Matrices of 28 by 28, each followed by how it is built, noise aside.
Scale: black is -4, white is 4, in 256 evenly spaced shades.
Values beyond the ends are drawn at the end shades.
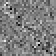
banded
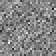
Hankel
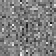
uneven columns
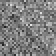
Toeplitz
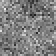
smooth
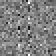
uneven columns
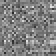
low rank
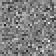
noise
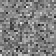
noise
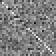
diagonal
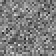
Hankel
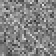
Toeplitz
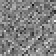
Hankel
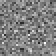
low rank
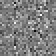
uneven columns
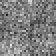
smooth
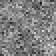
smooth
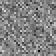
Toeplitz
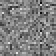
low rank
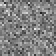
Toeplitz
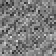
Hankel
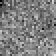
smooth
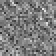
Toeplitz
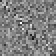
banded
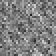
Toeplitz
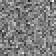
noise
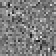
banded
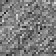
Hankel
